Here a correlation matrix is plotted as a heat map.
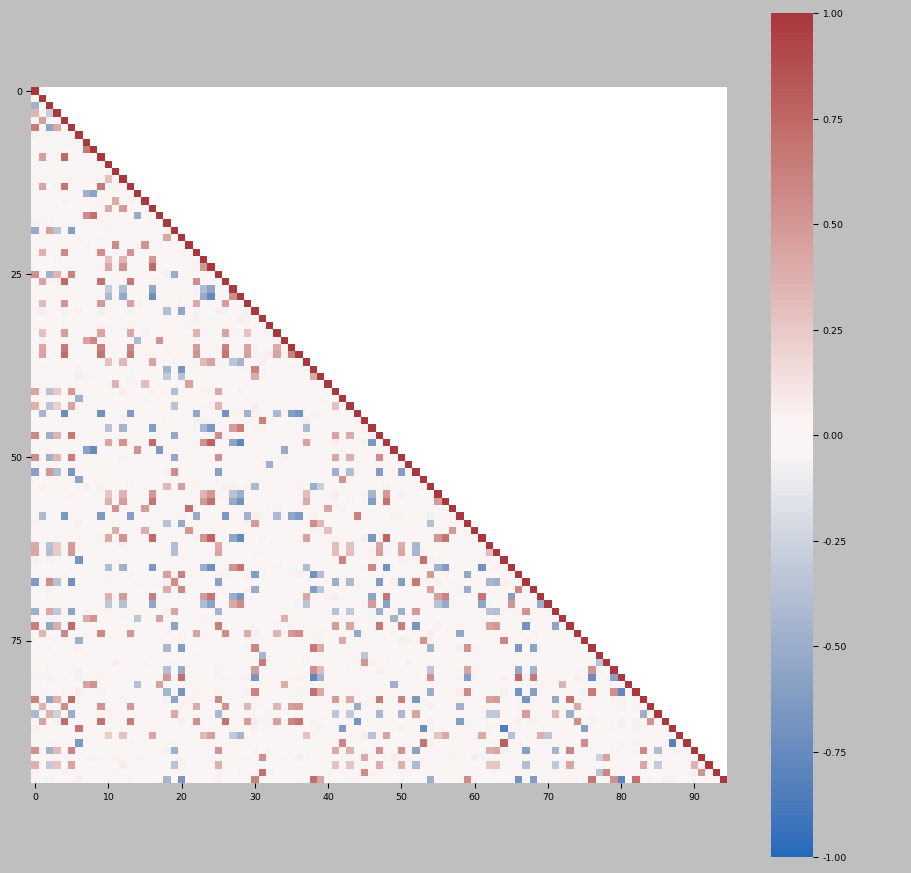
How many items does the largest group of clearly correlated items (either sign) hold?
20
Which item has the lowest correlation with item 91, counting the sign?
77
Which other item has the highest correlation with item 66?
80
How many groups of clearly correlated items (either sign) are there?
9
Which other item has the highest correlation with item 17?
8
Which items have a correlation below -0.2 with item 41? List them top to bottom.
2, 19, 52, 67, 71, 85
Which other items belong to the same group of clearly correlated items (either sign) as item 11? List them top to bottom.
15, 21, 40, 57, 60
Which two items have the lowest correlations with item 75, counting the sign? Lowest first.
87, 6
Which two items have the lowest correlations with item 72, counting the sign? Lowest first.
49, 14
